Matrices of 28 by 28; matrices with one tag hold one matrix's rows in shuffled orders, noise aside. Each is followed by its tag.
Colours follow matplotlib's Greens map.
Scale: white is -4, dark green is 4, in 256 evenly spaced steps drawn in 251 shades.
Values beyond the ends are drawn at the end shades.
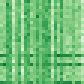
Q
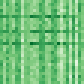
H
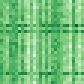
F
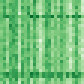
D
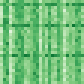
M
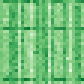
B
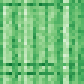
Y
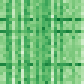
Q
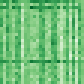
H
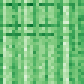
Y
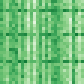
F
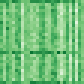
H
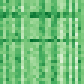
H
